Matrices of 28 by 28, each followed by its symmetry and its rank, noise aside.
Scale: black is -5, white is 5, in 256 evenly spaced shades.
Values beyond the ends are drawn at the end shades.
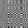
no symmetry, rank one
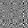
no symmetry, rank two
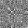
symmetric, rank three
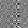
no symmetry, rank one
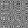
antisymmetric, rank two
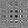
symmetric, rank one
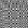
antisymmetric, rank two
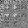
symmetric, rank three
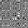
symmetric, rank three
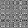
antisymmetric, rank two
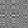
no symmetry, rank one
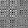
symmetric, rank two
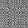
antisymmetric, rank two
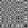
symmetric, rank one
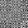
symmetric, rank two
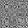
symmetric, rank two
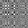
symmetric, rank one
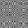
no symmetry, rank two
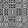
symmetric, rank two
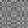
symmetric, rank one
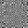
symmetric, rank two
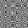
no symmetry, rank two
